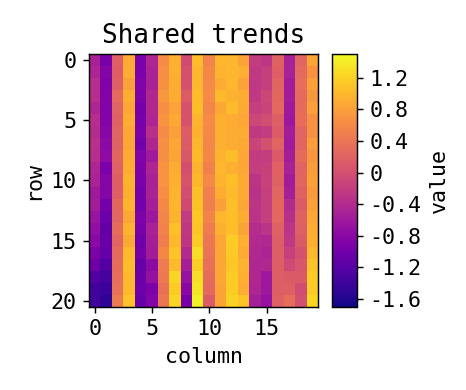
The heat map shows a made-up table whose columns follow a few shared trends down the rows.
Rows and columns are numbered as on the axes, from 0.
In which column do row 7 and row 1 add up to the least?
4
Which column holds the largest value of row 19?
9
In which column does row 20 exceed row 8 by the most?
17
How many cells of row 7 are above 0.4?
9
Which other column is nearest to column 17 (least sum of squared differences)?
14
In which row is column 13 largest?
20
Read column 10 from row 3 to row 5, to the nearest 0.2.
0.6 0.6 0.6
